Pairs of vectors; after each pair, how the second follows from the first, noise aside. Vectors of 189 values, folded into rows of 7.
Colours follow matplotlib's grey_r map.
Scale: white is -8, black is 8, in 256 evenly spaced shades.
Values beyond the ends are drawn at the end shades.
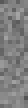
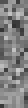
scaled up.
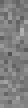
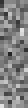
scaled up.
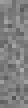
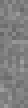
wrapped around, shrunk.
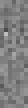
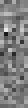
negated, scaled up.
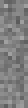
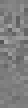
partly zeroed.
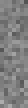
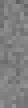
reversed, negated, shrunk.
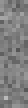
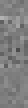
partly zeroed.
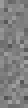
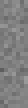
wrapped around, shrunk.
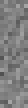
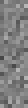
copied.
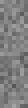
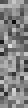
reversed, scaled up.
